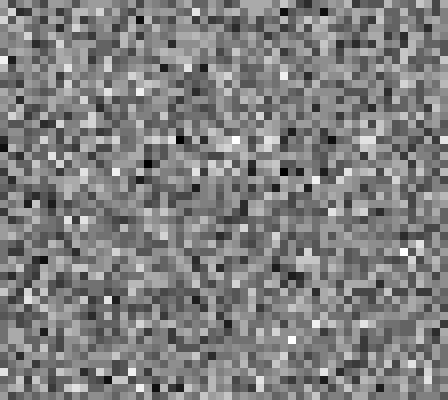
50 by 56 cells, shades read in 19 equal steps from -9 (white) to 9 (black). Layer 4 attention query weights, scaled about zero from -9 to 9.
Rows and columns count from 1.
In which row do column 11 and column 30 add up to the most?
3
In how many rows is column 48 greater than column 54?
19
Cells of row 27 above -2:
41
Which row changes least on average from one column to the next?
44
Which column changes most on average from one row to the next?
2
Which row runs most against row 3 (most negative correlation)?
22
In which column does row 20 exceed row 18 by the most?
46
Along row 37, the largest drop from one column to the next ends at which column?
4
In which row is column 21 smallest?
30
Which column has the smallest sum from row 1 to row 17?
48
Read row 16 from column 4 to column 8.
0 -2 6 5 -6
